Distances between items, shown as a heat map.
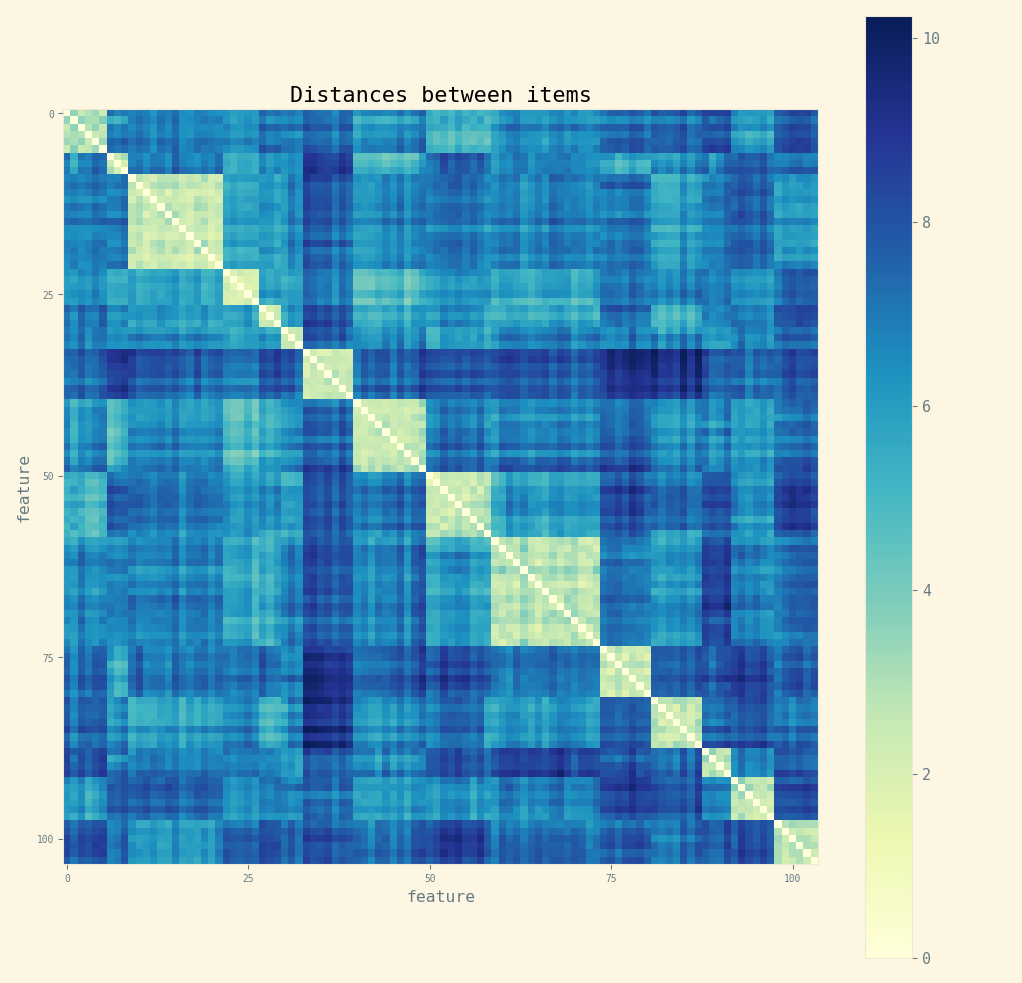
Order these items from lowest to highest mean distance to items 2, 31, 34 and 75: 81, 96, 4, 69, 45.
4, 45, 96, 69, 81
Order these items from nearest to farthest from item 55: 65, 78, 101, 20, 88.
65, 20, 88, 101, 78
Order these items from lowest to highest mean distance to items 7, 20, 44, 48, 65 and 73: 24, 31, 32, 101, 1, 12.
24, 1, 12, 32, 31, 101
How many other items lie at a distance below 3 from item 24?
4
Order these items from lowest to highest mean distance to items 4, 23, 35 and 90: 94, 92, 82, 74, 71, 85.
94, 92, 71, 82, 74, 85
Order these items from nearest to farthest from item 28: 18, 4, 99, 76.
18, 4, 76, 99
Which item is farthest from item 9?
33
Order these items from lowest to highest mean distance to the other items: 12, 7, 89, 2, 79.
12, 7, 2, 89, 79
